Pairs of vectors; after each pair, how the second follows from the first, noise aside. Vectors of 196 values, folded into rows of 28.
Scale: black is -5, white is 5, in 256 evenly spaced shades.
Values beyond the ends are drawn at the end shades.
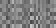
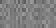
reversed, negated, shrunk.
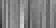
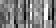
wrapped around, scaled up.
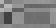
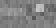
wrapped around, negated, partly zeroed.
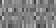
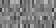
reversed, negated.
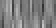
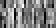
wrapped around, scaled up.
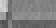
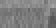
reversed, negated, shrunk.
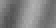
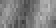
reversed, negated.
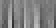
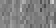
wrapped around, partly zeroed.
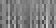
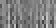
copied.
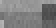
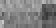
copied.
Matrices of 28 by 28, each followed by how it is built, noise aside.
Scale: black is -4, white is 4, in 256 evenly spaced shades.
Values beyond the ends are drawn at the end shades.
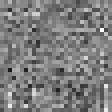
low rank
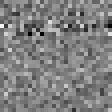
uneven rows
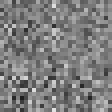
low rank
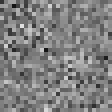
block diagonal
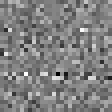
uneven rows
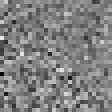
lower triangular
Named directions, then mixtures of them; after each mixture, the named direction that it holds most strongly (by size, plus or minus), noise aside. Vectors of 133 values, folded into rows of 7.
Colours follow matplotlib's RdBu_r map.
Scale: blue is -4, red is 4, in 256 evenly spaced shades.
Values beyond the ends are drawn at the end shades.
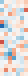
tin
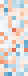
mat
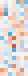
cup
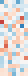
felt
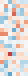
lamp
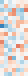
tin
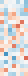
cup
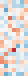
mat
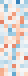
felt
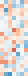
mat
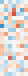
lamp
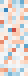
mat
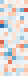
tin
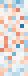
felt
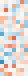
lamp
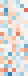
mat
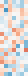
mat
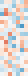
cup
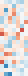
lamp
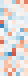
tin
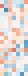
mat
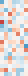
tin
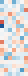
tin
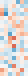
cup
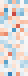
lamp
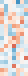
cup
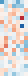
felt
